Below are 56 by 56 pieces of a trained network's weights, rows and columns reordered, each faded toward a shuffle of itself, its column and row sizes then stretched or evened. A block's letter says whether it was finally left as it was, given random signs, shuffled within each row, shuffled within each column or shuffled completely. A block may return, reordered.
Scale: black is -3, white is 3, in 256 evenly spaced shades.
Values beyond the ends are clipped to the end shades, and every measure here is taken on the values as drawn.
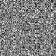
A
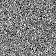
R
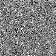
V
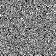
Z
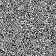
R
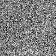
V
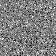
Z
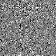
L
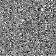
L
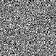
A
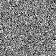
R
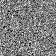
R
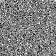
R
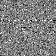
Z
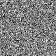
Z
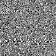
L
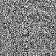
A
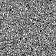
R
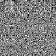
A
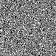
R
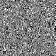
A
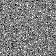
R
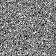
R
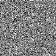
L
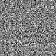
A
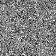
V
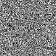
L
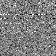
Z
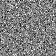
R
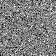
R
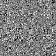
A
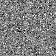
Z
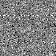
L
